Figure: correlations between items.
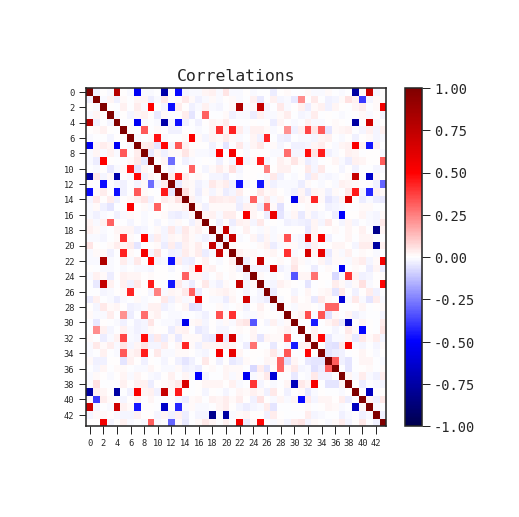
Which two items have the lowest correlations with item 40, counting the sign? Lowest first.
31, 1
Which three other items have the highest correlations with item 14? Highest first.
38, 33, 24
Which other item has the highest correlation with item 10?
6
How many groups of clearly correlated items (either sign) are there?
10
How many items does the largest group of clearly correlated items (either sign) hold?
7
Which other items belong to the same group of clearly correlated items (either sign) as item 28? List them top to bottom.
35, 36
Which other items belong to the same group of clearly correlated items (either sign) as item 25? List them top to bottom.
2, 9, 12, 22, 43
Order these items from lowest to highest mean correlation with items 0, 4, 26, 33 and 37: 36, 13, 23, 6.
13, 23, 36, 6
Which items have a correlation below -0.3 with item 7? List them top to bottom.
0, 4, 41
